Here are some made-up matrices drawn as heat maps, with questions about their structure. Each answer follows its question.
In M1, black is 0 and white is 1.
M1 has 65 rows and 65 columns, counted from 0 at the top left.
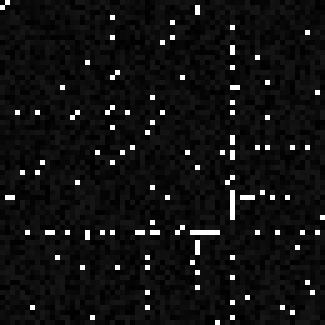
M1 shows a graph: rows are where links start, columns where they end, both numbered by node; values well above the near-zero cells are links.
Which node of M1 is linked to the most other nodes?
node 46
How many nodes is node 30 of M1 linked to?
5
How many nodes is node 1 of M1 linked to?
2
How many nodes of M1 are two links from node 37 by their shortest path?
4
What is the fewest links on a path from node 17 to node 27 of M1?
2
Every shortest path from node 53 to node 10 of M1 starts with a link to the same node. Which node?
node 29
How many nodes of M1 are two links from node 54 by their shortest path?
8
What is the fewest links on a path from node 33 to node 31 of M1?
3
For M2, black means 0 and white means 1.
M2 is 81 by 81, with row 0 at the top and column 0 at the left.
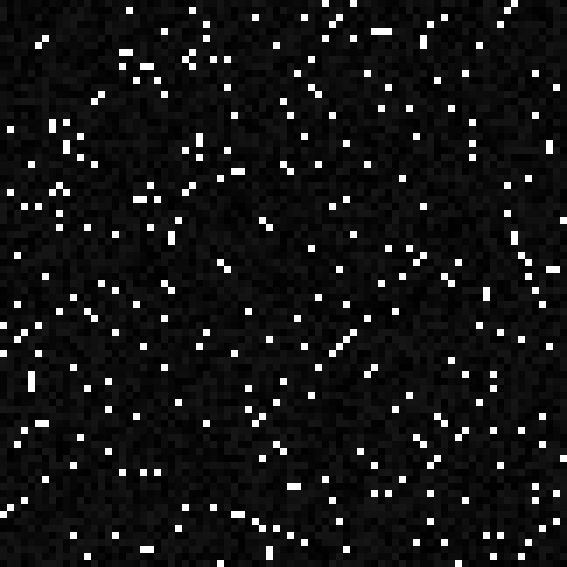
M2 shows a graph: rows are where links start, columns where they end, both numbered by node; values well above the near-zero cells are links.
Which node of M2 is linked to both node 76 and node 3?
node 71
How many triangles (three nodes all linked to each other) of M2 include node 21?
0
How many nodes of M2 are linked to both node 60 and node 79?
0
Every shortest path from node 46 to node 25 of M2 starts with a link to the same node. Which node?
node 68
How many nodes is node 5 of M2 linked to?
5
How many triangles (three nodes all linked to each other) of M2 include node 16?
1
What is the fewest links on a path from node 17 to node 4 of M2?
6
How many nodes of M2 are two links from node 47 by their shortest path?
8
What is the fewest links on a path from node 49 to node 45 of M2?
7
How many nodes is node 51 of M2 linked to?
1
